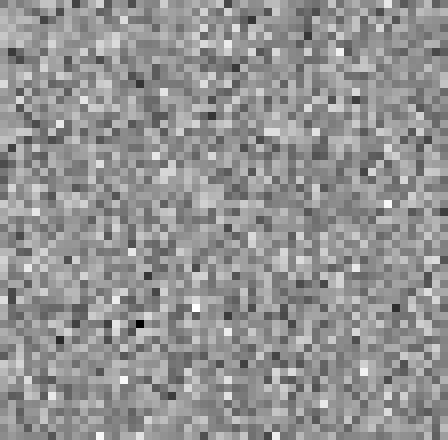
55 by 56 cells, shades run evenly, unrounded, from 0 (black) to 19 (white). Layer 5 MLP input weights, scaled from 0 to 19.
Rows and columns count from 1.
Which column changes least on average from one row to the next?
22
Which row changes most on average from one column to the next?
41
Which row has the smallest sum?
8
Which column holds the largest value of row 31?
32
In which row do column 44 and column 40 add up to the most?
17
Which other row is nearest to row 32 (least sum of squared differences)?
15
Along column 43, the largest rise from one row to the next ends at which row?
7
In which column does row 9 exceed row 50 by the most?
6
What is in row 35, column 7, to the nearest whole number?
12
